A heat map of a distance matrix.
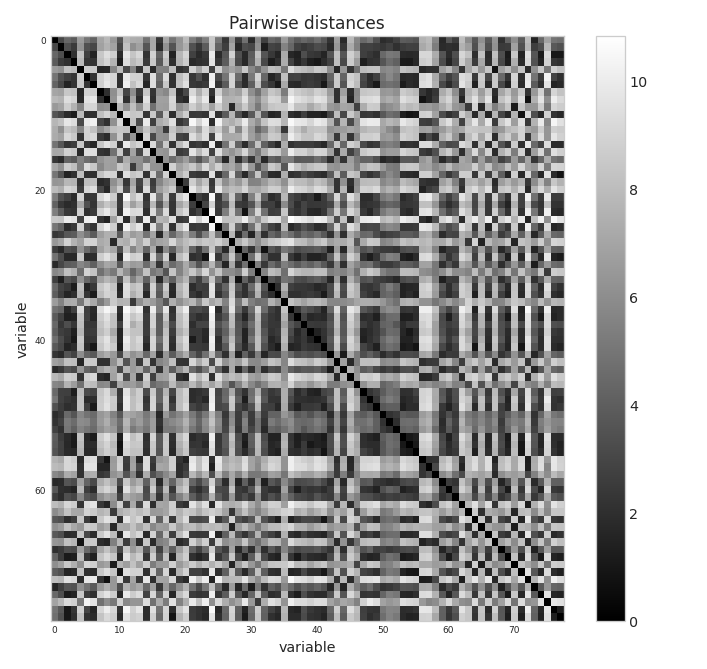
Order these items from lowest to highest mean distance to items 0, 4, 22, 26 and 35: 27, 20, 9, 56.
56, 20, 9, 27
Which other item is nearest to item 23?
29
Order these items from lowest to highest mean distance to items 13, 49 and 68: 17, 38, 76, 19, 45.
38, 76, 19, 45, 17
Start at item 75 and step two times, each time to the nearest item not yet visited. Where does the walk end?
17
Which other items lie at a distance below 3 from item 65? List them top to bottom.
9, 27, 63, 70
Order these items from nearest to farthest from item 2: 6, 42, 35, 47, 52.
6, 47, 42, 52, 35
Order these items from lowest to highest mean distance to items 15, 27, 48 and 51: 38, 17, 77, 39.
39, 38, 77, 17
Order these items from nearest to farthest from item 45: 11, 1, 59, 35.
11, 35, 1, 59
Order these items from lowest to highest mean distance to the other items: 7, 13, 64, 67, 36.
64, 36, 67, 7, 13
